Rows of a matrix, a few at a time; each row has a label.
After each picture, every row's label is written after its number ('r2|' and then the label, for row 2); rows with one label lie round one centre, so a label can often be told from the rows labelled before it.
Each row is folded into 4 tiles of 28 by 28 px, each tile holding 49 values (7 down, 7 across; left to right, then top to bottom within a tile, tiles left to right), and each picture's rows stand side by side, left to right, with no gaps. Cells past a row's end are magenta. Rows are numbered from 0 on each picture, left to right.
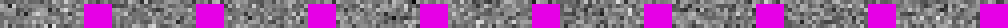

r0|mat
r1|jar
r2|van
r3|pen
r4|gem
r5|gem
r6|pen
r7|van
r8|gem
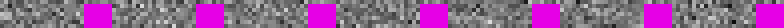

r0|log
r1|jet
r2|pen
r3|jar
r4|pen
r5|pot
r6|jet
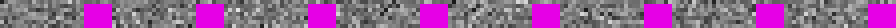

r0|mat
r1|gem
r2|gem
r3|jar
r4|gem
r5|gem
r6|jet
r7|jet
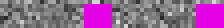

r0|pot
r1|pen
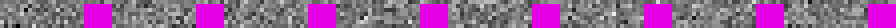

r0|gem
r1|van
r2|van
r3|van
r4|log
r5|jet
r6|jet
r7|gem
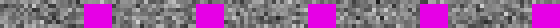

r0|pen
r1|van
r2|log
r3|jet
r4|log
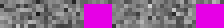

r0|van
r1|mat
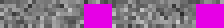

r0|gem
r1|gem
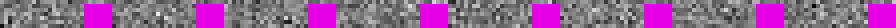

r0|jar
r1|mat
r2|jet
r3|pen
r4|jar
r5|van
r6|pen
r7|gem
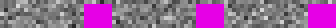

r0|van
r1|gem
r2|jet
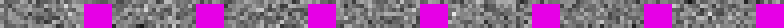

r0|van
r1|mat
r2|van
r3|log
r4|van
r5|pen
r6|mat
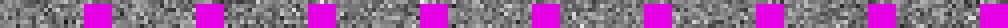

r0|jar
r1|pot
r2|gem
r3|pot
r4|log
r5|jar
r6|van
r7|gem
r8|pot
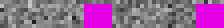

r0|log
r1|jet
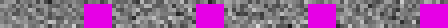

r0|gem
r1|mat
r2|pen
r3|jar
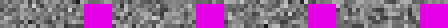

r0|pen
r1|mat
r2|pen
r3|log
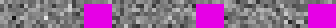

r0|pen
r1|mat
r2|mat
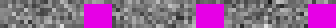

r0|jar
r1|van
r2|jar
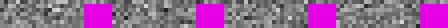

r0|jar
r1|mat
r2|jet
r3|gem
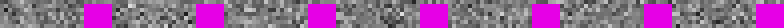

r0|van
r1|van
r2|van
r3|pen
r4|pen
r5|pen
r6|van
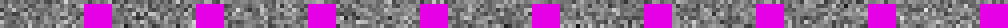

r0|gem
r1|pot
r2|gem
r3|jet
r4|van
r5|gem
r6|jet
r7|jet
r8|pen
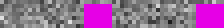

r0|pen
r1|log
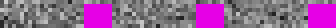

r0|pot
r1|gem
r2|jar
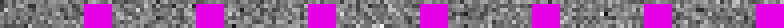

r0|gem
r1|mat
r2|jar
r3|jar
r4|gem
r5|jar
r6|log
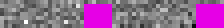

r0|gem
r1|jet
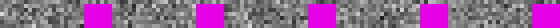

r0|pen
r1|jar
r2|van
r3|log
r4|jet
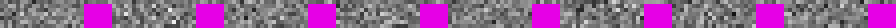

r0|gem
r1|jar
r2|mat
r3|mat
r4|van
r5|jar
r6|mat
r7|pen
